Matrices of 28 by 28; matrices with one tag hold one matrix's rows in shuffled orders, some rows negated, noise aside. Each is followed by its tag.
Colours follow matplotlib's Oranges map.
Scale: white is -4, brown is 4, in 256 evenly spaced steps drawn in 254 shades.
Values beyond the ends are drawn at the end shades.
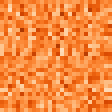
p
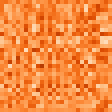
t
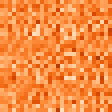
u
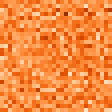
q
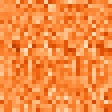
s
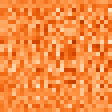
u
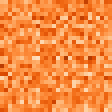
q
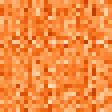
s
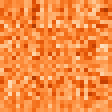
t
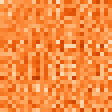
u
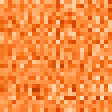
u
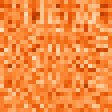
t
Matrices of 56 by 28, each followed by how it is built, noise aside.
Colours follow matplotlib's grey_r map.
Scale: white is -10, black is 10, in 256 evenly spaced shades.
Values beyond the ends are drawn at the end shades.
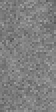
smooth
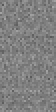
repeating columns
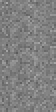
repeating rows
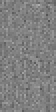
blocks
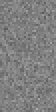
noise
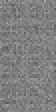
blocks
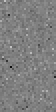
sparse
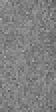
smooth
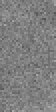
smooth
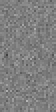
low rank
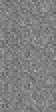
repeating rows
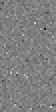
sparse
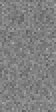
repeating columns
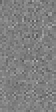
low rank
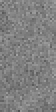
smooth
